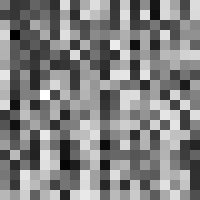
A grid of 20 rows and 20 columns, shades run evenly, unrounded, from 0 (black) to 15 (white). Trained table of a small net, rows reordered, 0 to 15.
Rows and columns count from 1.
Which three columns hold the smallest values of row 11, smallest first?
2, 4, 11
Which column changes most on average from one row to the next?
6
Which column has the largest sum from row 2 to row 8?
13
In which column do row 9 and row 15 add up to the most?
9
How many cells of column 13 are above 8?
17
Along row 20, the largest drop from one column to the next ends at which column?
7
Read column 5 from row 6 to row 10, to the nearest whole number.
4 8 5 9 15
